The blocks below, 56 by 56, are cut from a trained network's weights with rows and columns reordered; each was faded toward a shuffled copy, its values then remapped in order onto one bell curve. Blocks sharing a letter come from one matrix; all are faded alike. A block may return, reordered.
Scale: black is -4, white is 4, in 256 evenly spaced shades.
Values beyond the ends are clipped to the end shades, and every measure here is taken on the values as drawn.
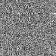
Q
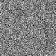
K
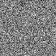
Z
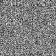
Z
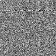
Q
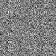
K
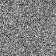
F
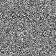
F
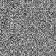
K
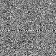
Q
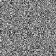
F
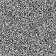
Z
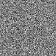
Q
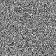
Z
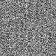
Z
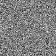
F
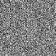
K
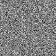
F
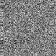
K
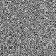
Z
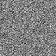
Z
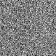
Z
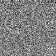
F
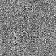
Z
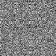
K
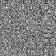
K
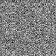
K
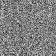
Z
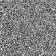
Z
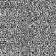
K
